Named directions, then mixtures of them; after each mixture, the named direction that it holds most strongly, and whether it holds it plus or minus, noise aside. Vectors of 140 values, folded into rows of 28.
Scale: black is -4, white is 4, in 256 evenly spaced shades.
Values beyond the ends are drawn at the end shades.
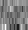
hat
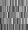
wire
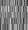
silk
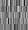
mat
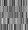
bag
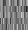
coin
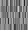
mat, plus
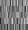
wire, plus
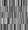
bag, plus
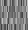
bag, plus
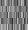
wire, minus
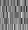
coin, plus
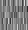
mat, minus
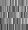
wire, plus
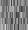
wire, minus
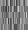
mat, plus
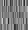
mat, plus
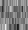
hat, plus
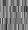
coin, plus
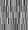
mat, plus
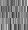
silk, minus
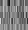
coin, minus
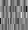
coin, plus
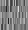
mat, plus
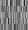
mat, plus
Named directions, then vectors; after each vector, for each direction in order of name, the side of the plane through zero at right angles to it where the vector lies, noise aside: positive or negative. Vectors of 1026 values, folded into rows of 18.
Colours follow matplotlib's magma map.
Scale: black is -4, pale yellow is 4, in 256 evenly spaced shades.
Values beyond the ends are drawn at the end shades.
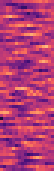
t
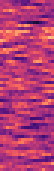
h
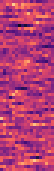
negative, negative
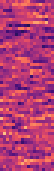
negative, negative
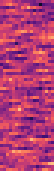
positive, negative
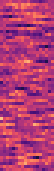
negative, negative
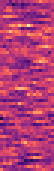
positive, positive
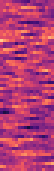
positive, negative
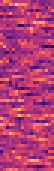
negative, negative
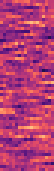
negative, positive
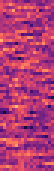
positive, negative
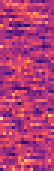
negative, negative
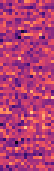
negative, positive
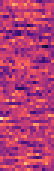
negative, negative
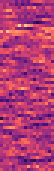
positive, positive
